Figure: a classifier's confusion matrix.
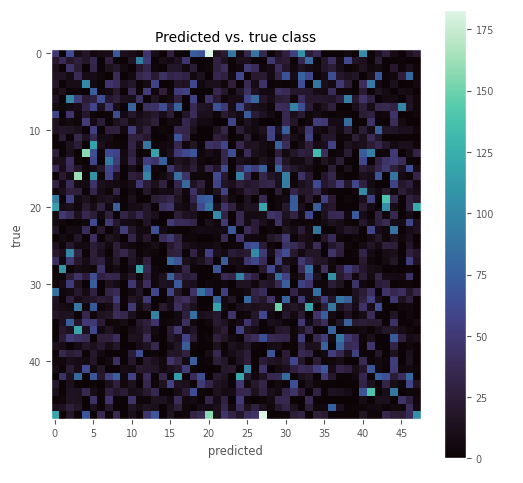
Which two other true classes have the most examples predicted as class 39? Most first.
21, 17
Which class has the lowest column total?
9
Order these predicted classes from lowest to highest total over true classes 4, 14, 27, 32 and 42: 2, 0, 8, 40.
0, 2, 40, 8
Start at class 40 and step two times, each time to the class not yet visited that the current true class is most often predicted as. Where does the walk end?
22
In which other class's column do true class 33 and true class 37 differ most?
29
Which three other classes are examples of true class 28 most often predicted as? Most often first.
11, 1, 33
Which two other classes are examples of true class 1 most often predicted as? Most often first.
11, 33
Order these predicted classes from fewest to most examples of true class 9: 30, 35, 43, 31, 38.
43, 31, 30, 35, 38
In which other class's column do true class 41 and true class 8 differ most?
35
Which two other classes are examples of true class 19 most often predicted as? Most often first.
43, 0
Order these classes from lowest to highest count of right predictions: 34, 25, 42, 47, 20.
34, 25, 42, 20, 47
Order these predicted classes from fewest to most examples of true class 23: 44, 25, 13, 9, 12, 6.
12, 6, 25, 9, 13, 44
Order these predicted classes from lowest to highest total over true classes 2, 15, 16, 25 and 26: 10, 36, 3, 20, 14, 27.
14, 10, 20, 36, 27, 3
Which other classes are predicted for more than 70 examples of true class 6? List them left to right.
2, 26, 38
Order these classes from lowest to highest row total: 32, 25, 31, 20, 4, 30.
25, 30, 4, 31, 32, 20
